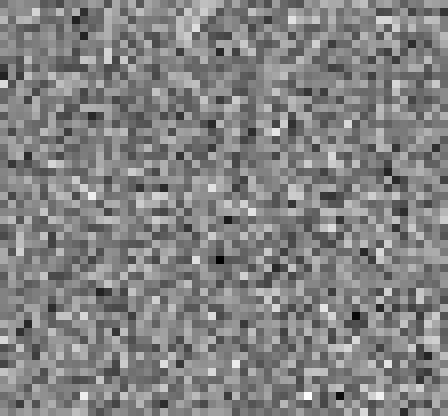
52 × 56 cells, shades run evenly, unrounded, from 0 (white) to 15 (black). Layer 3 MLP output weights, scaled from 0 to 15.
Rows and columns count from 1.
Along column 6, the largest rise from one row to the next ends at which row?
28
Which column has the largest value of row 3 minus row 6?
31
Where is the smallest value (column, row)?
39, 50
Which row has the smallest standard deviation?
36
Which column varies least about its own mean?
33
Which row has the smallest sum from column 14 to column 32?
26
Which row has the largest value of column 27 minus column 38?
19
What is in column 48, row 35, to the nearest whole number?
7
